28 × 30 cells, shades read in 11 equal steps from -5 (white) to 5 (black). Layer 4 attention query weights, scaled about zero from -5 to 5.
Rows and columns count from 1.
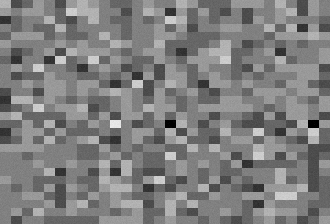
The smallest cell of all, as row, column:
16, 11
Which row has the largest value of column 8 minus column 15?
23
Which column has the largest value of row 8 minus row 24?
5
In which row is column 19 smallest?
24
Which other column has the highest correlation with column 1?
7
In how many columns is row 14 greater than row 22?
8
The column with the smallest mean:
27
